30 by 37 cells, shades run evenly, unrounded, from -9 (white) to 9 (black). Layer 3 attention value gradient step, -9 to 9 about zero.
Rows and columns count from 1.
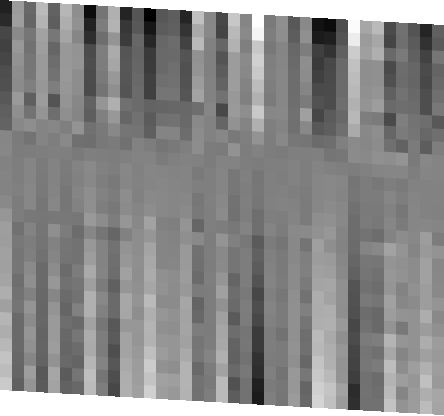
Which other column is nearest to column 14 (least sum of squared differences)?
15
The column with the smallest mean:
33
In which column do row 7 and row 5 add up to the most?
13
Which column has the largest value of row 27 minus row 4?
22
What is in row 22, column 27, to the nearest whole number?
-3
